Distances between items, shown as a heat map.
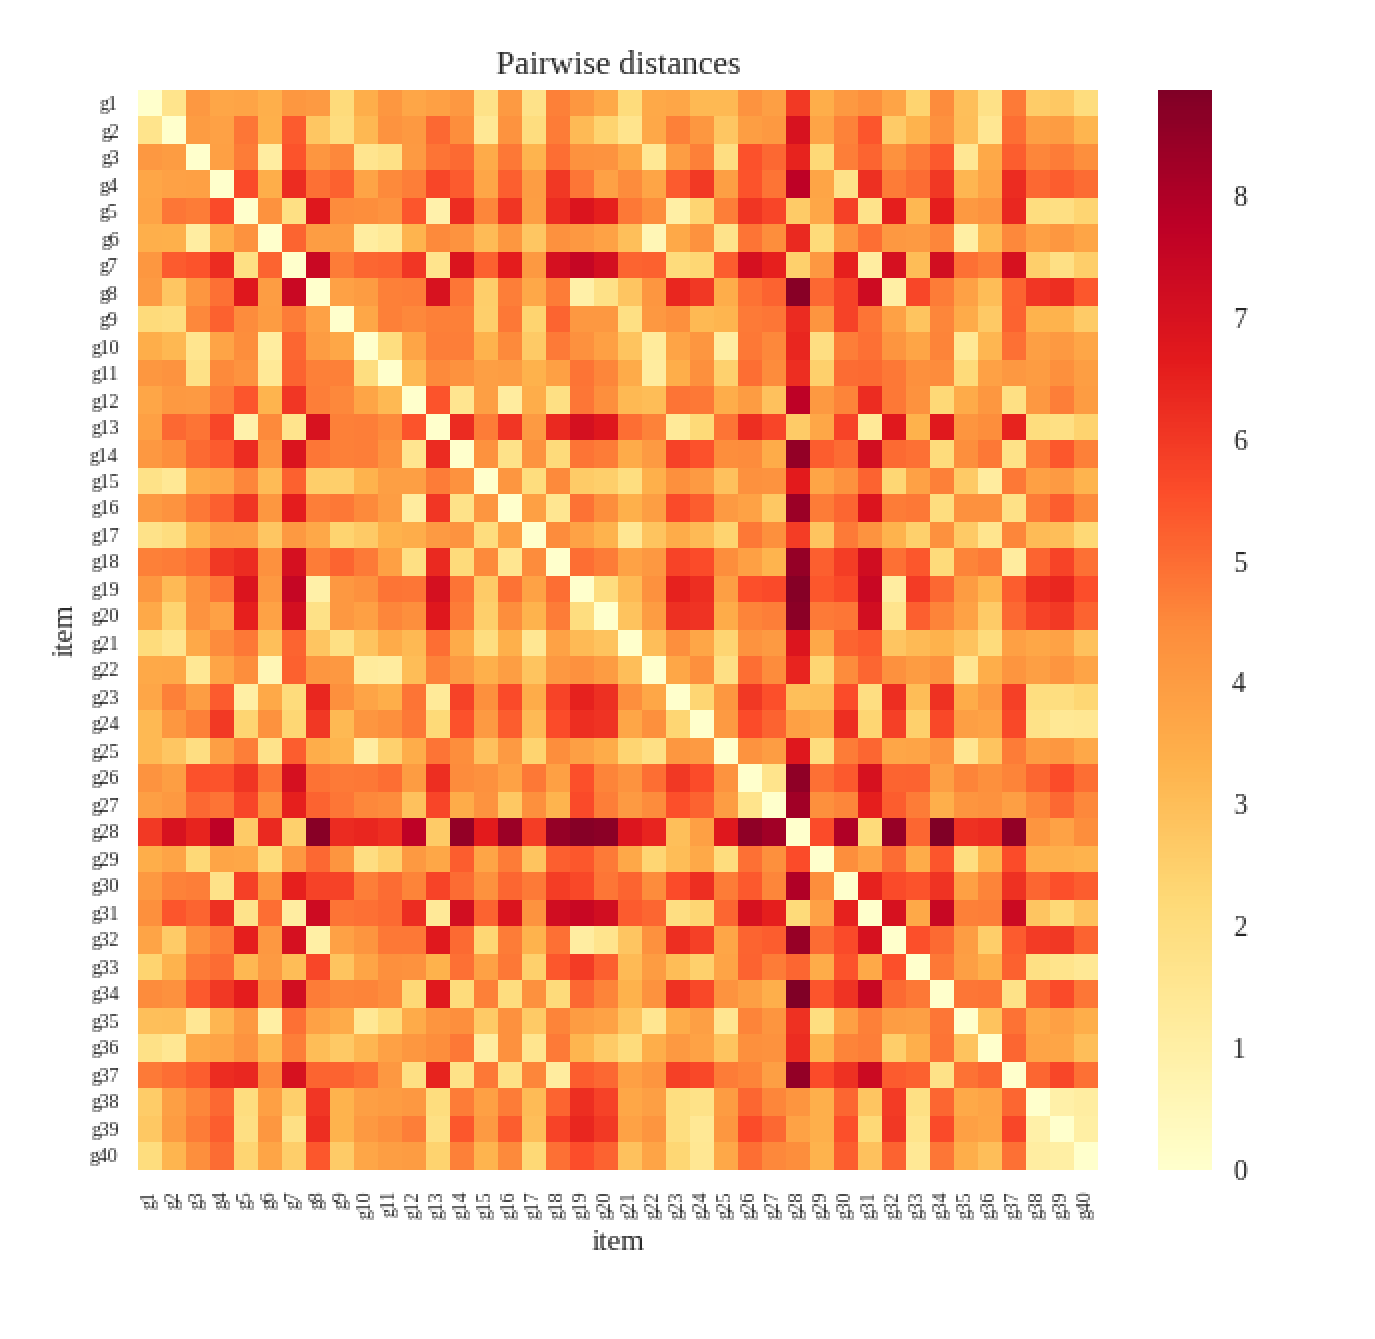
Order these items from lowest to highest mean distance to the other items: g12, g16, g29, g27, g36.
g36, g29, g12, g16, g27
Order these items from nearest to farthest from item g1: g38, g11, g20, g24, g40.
g40, g38, g24, g20, g11
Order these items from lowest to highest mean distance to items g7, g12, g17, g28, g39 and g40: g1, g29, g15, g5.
g5, g1, g29, g15
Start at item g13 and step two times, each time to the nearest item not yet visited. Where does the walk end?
g23
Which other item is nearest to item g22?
g6
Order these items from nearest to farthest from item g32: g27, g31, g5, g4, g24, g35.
g35, g4, g27, g24, g5, g31
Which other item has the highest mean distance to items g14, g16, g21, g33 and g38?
g28
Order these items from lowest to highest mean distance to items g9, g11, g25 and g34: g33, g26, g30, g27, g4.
g33, g27, g26, g4, g30
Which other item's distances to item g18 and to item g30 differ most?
g37
